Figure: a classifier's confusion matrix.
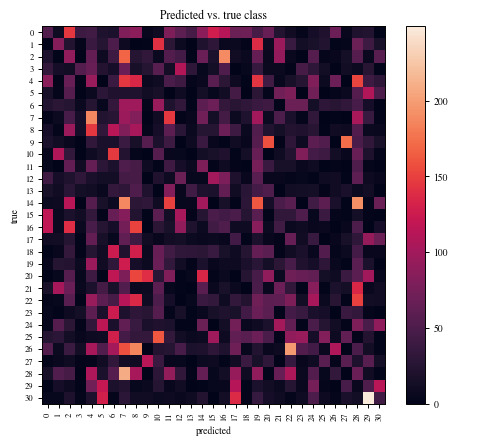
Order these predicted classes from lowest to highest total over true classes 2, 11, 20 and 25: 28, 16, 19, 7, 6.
28, 16, 19, 6, 7
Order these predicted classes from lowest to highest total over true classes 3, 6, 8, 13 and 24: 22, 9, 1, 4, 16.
9, 1, 22, 16, 4
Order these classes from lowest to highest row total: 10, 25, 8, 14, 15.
10, 15, 8, 25, 14
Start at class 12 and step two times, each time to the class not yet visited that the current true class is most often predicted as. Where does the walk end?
0
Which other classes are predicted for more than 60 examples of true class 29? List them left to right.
4, 5, 17, 24, 30
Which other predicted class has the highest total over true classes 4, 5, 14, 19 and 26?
7
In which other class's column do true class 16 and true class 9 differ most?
27
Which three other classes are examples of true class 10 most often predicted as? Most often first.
6, 1, 23
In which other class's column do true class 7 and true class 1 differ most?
4
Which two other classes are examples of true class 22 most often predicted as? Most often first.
28, 8
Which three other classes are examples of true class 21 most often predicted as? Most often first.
28, 1, 24
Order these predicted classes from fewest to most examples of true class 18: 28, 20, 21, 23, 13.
21, 23, 13, 28, 20
